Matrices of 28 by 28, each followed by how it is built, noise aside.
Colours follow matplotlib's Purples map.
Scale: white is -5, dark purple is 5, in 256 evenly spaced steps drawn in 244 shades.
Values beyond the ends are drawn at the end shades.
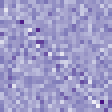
banded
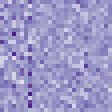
uneven columns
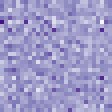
low rank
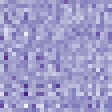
low rank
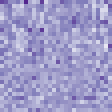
low rank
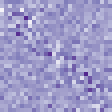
banded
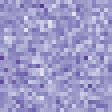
blocks
